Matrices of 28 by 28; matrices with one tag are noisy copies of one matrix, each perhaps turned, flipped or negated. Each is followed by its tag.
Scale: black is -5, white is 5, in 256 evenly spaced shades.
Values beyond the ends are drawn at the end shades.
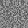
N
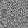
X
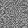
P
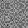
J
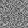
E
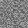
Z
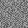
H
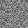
E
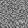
J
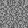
N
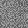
P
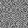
H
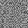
P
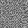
P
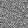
H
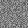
H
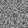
Z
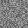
X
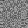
X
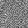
P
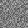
E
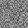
J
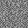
H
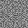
P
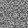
Z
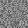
X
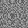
Z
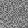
E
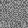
P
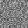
X
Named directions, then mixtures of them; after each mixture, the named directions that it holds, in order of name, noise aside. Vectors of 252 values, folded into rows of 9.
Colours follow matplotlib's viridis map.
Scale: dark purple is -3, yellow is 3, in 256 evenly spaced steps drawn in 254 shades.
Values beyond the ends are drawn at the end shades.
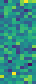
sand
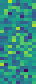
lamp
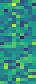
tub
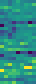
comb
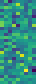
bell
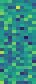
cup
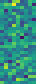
tub.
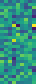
bell, lamp.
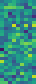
bell, lamp, tub.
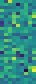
bell.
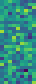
lamp, sand.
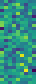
bell.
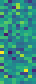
bell, cup, lamp.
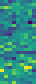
bell, comb.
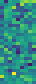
sand.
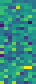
comb, cup.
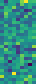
sand.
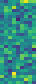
sand.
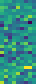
comb, cup.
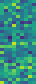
comb, cup, tub.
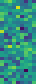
cup, lamp, sand.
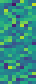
tub.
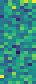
sand.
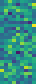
comb, lamp.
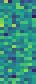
bell, sand.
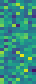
bell.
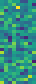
cup, tub.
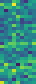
comb, tub.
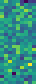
sand.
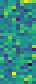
sand.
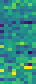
comb, sand, tub.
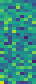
cup.
